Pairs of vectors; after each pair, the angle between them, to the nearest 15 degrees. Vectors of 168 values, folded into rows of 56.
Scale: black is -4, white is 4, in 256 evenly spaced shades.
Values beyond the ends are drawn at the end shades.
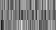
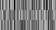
120 degrees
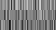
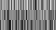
30 degrees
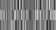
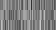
90 degrees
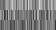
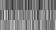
165 degrees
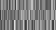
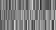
30 degrees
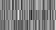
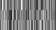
120 degrees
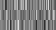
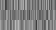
30 degrees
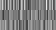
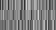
135 degrees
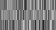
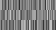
60 degrees
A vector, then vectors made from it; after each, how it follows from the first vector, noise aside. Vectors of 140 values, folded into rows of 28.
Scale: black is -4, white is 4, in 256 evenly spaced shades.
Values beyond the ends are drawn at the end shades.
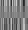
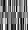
reversed, negated, scaled up.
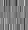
negated, partly zeroed.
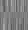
reversed, negated, shrunk.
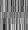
reversed.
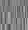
wrapped around, shrunk.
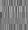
wrapped around, shrunk.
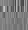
reversed, partly zeroed.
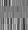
negated, partly zeroed.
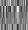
wrapped around, negated.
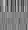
reversed, partly zeroed.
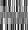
reversed, negated, scaled up.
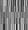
reversed.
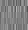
wrapped around, shrunk.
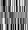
reversed, negated, scaled up.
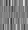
negated, partly zeroed.
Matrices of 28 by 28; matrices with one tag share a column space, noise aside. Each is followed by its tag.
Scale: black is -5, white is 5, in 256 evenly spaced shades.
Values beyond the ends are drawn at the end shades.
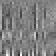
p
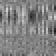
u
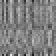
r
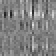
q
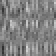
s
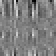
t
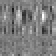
u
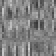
s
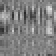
u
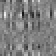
q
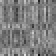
r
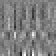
p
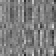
r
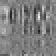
u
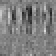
u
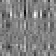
q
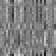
r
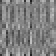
r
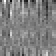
t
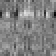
q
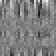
t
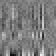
p
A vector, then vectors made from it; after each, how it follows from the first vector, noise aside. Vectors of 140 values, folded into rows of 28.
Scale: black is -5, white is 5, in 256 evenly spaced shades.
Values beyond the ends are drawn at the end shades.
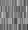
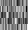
negated, scaled up.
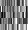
negated, scaled up.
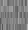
wrapped around, shrunk.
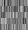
wrapped around, negated.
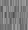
wrapped around, shrunk.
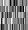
wrapped around, negated, scaled up.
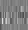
wrapped around, partly zeroed.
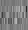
negated, partly zeroed.
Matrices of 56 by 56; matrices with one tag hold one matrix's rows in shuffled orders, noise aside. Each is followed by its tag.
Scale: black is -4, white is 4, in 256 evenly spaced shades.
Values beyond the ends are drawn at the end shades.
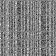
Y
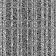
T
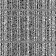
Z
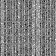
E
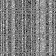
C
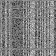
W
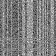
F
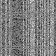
W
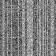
F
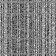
Z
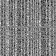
Y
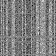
C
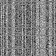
C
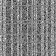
T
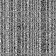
Y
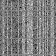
F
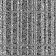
T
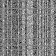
F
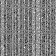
E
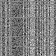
W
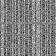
E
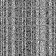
C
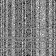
C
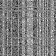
F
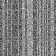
F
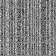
Y
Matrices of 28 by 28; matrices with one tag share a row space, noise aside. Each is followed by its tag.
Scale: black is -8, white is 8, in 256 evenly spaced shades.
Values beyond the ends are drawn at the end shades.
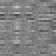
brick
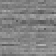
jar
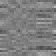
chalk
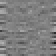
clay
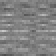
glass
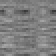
glass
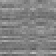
jar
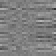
chalk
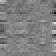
clay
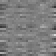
clay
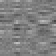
brick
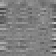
clay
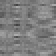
brick
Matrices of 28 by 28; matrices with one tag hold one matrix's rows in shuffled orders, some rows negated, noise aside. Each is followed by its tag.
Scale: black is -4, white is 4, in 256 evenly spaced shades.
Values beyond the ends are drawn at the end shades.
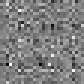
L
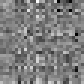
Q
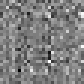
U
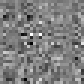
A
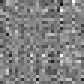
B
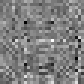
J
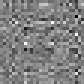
J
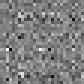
L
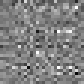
Q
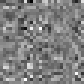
A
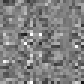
A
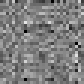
J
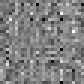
B
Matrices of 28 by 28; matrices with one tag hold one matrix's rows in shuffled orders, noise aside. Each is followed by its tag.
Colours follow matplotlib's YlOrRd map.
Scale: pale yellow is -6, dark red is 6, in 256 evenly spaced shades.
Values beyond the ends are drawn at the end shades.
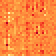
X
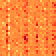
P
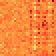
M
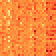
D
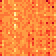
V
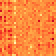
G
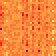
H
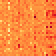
D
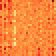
G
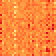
V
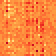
X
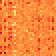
G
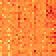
D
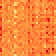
V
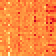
D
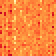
G
